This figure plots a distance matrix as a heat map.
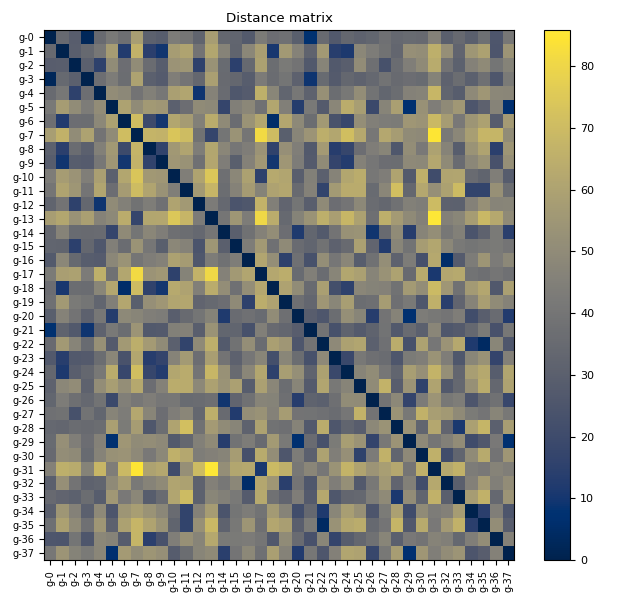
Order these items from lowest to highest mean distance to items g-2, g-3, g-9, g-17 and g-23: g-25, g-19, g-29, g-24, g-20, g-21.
g-21, g-24, g-20, g-29, g-25, g-19
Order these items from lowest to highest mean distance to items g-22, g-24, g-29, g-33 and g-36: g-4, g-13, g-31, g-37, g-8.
g-8, g-37, g-4, g-31, g-13
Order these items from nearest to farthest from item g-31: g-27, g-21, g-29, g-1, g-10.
g-10, g-29, g-21, g-27, g-1
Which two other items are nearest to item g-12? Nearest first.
g-4, g-2
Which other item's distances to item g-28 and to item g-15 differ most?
g-27
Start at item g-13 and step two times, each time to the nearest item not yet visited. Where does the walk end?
g-19
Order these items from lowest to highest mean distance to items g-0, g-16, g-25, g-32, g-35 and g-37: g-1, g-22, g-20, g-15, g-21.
g-21, g-20, g-22, g-15, g-1
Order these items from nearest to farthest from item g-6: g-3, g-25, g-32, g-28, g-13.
g-3, g-28, g-25, g-32, g-13
